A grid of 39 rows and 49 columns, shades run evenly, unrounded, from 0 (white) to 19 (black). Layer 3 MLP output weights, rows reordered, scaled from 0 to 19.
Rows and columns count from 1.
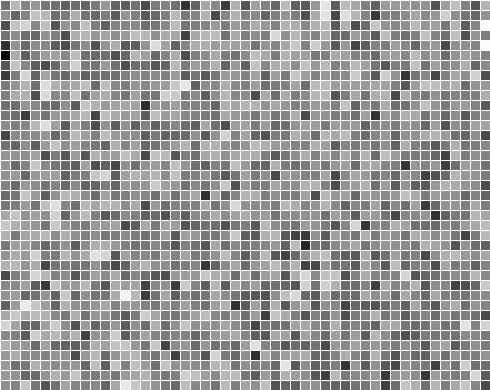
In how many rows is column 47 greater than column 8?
20
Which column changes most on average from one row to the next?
49
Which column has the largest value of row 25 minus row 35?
26
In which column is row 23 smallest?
36
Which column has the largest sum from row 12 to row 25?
15
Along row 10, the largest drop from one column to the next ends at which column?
5
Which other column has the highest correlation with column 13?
14
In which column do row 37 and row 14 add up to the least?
23
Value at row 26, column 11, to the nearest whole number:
3
